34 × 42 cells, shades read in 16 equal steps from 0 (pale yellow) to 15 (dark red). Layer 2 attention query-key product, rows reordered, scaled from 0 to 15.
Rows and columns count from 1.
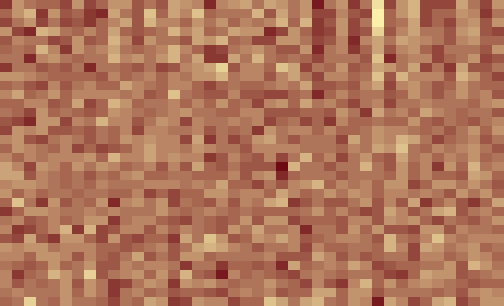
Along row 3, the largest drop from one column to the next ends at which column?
32
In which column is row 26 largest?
26
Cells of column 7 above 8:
13
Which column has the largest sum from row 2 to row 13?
27
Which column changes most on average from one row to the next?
24
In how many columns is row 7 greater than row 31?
17
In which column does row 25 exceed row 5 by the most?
10
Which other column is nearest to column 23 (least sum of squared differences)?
42
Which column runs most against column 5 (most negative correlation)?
19
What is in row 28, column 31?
8
